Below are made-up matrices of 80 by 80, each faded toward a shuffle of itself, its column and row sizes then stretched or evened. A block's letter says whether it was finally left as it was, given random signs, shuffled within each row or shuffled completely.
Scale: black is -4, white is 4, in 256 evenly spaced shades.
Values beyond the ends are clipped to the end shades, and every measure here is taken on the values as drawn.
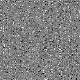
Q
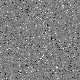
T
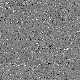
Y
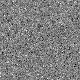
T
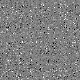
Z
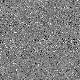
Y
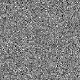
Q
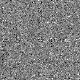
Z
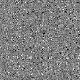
Q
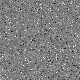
T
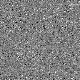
Y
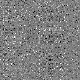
Q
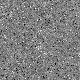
T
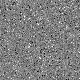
T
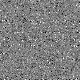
Y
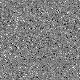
Y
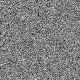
T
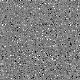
Z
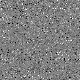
Y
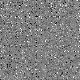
Z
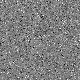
T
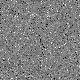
T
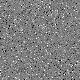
T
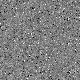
T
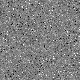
T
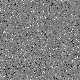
T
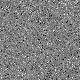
T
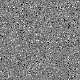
Z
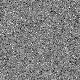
T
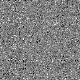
Z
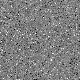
T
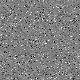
Y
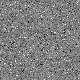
T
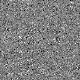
Z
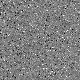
T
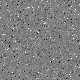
T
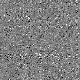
Q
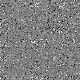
Z
